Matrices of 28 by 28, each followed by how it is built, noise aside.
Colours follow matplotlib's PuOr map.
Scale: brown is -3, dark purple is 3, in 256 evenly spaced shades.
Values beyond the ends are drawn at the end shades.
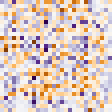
low rank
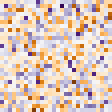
noise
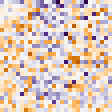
blocks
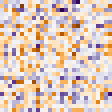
low rank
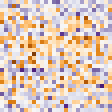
blocks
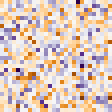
noise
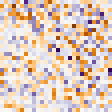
upper triangular
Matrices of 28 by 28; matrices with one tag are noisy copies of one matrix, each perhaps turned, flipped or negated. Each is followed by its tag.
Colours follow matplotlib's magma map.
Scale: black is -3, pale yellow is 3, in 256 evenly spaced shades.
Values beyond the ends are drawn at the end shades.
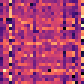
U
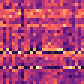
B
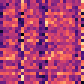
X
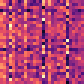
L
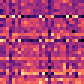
L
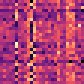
B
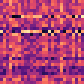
B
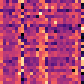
X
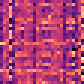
U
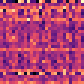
U
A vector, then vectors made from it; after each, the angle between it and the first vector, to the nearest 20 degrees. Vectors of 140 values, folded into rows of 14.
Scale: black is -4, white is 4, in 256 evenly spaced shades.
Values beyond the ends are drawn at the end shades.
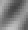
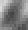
60 degrees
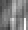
120 degrees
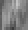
140 degrees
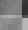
100 degrees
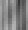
60 degrees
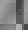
60 degrees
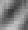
20 degrees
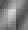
140 degrees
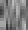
120 degrees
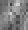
140 degrees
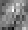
140 degrees
